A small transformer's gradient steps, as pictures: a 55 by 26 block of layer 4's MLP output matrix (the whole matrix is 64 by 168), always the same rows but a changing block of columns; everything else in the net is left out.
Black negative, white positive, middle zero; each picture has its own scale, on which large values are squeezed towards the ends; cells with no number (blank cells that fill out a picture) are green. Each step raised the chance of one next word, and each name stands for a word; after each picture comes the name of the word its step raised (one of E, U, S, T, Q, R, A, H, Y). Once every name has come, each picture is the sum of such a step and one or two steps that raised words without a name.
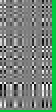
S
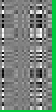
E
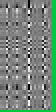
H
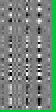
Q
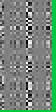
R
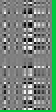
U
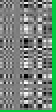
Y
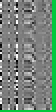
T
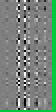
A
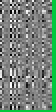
E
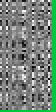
R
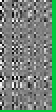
Q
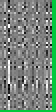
R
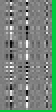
R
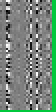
U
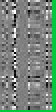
E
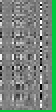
S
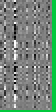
H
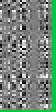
Y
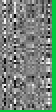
T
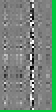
Y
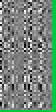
H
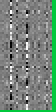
U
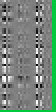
Q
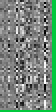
Q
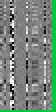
U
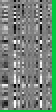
A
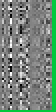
Q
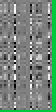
T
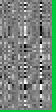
S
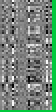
Q
